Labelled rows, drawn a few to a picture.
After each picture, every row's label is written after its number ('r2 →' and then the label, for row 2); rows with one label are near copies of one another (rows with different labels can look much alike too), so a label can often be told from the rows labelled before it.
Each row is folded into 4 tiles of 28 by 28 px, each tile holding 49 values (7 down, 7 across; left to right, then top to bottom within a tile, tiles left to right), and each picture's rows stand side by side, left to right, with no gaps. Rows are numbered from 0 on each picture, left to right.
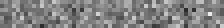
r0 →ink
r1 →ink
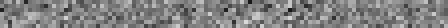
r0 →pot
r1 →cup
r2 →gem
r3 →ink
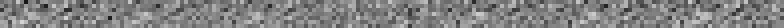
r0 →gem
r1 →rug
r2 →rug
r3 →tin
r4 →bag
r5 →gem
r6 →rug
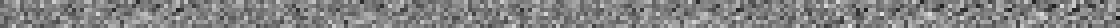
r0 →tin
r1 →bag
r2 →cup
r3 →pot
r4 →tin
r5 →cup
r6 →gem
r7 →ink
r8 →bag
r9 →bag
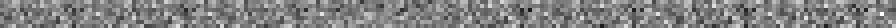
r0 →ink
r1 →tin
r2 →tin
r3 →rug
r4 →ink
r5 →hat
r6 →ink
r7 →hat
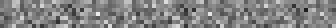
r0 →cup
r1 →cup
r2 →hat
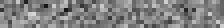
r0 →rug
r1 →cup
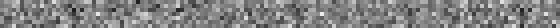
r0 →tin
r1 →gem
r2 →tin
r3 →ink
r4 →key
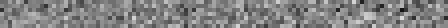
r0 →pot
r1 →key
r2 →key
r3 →gem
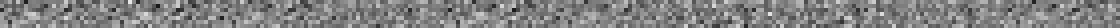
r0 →rug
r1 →gem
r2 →gem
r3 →tin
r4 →pot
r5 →pot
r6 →ink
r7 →cup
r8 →tin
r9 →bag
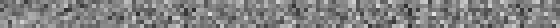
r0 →gem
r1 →key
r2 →tin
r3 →tin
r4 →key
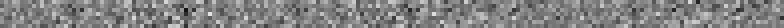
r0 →ink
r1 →key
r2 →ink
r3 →tin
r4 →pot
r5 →tin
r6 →gem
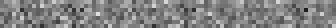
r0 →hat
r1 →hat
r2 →cup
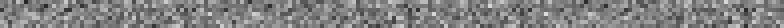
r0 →bag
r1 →hat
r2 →rug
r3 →cup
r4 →hat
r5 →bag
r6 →key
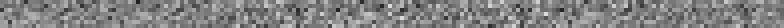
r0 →rug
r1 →bag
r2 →key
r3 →pot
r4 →hat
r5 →pot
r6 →tin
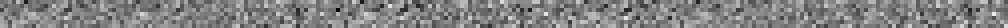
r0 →bag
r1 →rug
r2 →key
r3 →pot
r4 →hat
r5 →gem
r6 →bag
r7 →cup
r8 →tin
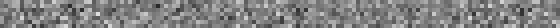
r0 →cup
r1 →rug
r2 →ink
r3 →key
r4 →key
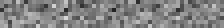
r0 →pot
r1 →pot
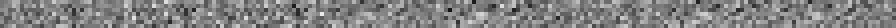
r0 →key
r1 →key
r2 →tin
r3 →bag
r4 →pot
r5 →cup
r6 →bag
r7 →rug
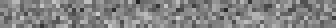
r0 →hat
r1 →bag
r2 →pot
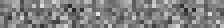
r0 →hat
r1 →cup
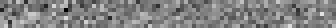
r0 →pot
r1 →rug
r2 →tin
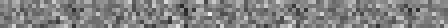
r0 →ink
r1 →tin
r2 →hat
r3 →key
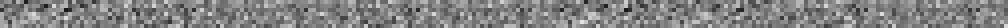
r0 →bag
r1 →key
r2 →hat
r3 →ink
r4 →hat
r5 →gem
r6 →gem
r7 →cup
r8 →cup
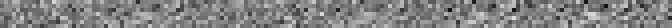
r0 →ink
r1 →pot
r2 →cup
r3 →pot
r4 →pot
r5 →rug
